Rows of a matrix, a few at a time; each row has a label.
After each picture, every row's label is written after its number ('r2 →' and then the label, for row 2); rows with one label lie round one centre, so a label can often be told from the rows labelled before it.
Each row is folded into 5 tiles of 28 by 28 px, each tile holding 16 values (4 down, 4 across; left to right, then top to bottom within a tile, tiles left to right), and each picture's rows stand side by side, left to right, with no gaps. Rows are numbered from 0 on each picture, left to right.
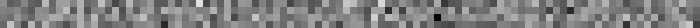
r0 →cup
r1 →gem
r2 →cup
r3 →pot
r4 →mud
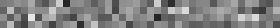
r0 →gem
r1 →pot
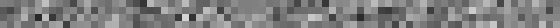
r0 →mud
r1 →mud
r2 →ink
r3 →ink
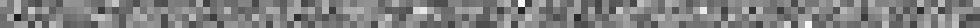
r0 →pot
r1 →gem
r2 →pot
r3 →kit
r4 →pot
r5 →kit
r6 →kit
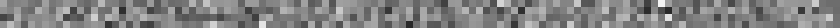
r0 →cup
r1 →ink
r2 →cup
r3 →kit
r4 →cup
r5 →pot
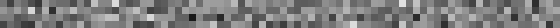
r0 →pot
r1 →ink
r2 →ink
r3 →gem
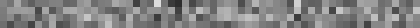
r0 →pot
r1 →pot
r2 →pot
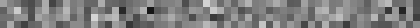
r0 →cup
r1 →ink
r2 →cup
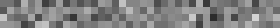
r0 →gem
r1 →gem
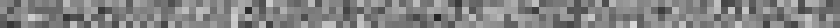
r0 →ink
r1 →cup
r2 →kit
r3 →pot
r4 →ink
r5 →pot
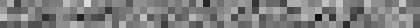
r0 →ink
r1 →gem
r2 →mud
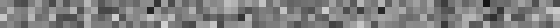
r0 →gem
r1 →ink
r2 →kit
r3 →gem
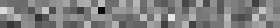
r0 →kit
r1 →gem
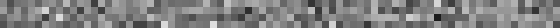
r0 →kit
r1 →ink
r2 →pot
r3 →pot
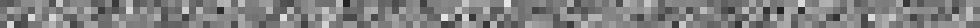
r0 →gem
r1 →kit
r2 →gem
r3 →mud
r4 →ink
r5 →kit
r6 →gem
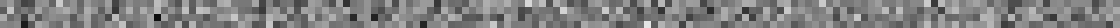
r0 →gem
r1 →pot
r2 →gem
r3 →ink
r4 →kit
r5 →mud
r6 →kit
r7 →gem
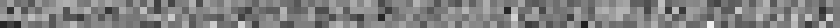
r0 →ink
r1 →ink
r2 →ink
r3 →cup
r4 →cup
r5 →cup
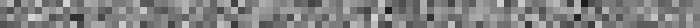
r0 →ink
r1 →kit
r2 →cup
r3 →cup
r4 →pot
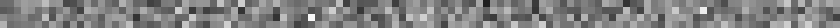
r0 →mud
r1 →kit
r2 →gem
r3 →gem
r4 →mud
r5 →kit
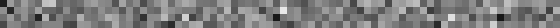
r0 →mud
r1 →mud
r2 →kit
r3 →ink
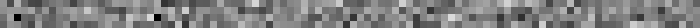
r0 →pot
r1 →pot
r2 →mud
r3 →ink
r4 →ink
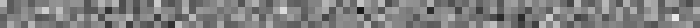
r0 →cup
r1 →pot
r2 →kit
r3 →ink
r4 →pot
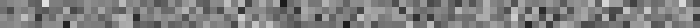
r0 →mud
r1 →kit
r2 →mud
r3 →cup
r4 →mud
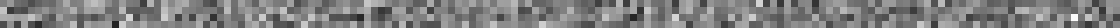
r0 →ink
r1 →mud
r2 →ink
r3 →ink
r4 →gem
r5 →gem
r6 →kit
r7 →cup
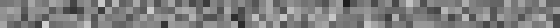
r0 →kit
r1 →gem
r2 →gem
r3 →mud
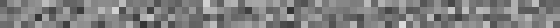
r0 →mud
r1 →ink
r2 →ink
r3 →pot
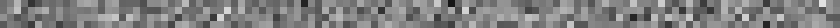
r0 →pot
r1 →mud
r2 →kit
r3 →pot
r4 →cup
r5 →mud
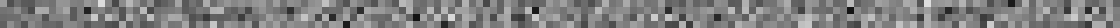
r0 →cup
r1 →ink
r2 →mud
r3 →gem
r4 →cup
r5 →pot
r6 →ink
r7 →cup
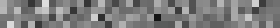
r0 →cup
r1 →pot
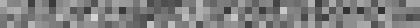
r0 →cup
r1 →cup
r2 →kit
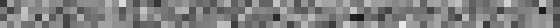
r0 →mud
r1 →kit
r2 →ink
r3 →mud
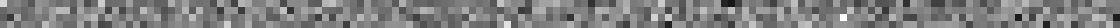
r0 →cup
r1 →kit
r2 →mud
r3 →kit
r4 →cup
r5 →pot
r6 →gem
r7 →mud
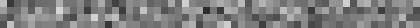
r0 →cup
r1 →kit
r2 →kit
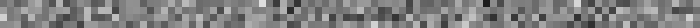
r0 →gem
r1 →mud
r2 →ink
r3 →gem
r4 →pot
